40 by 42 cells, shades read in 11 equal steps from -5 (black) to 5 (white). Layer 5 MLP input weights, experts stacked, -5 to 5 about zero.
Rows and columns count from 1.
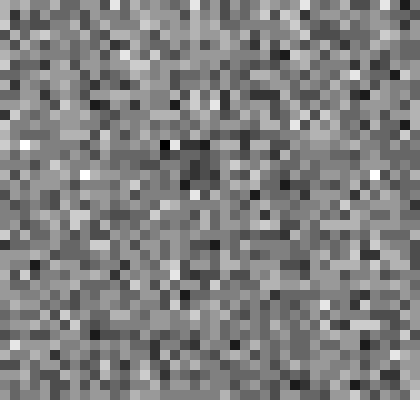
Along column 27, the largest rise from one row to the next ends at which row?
23
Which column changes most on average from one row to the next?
36
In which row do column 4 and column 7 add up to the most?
11
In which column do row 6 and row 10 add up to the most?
13
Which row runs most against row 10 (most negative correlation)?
22
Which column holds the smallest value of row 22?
27
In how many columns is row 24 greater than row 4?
10
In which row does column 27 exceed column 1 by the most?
12
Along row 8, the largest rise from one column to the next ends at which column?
41
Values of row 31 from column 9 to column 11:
0 0 1
